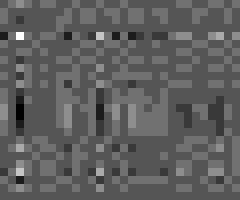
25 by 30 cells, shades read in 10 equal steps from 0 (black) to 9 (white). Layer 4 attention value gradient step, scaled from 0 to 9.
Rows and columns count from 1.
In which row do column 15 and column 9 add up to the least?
5
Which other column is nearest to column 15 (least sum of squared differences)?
1
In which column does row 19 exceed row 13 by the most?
3
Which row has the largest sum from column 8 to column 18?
14
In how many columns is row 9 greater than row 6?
11
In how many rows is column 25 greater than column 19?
7
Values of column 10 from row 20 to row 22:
4 4 4
